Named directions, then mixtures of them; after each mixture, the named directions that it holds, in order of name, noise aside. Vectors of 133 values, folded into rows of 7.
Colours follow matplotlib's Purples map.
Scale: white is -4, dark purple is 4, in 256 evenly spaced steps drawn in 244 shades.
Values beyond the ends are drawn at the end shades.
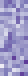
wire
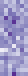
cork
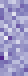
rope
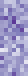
cork, rope, wire.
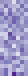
cork, rope, wire.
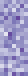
cork, wire.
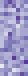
wire.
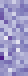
rope.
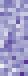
wire.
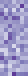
cork, rope, wire.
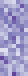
cork, rope.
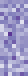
cork, wire.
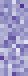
cork, rope, wire.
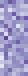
rope, wire.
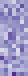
cork, rope, wire.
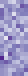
rope.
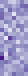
rope.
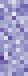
rope.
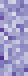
rope.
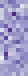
rope.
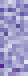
rope, wire.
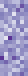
rope, wire.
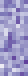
wire.
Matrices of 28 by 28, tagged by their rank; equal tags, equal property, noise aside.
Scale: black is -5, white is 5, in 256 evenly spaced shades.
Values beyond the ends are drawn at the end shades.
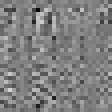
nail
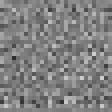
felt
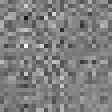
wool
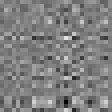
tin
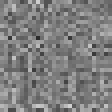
felt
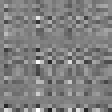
tin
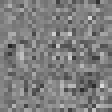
felt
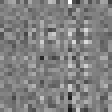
nail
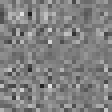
wool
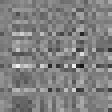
tin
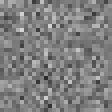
felt
